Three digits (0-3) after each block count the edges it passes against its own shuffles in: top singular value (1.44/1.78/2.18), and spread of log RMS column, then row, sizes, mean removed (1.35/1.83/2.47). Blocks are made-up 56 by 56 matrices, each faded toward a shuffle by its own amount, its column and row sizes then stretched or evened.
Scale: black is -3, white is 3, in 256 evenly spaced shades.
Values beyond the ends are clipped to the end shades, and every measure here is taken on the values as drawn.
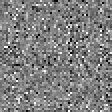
1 2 0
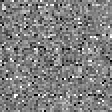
2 0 2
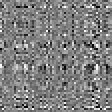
3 3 3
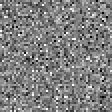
0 1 0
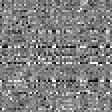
3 0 3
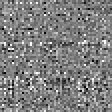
1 2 3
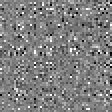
2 2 2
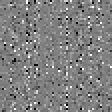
1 3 0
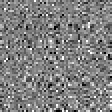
3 1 2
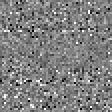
0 1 2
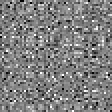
3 0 2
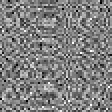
3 0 1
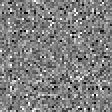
0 1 2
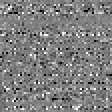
1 0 3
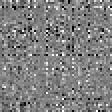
1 2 3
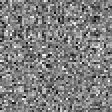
2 0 1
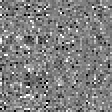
2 2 1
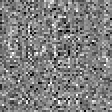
2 2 0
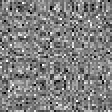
3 1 0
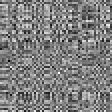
3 0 3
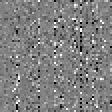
0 3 1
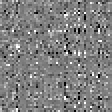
2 3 2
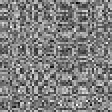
3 0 0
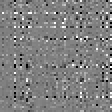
3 3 3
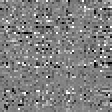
1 2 3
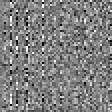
3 3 0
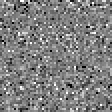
1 0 2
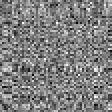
3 1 2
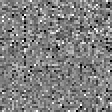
1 2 2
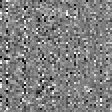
1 3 1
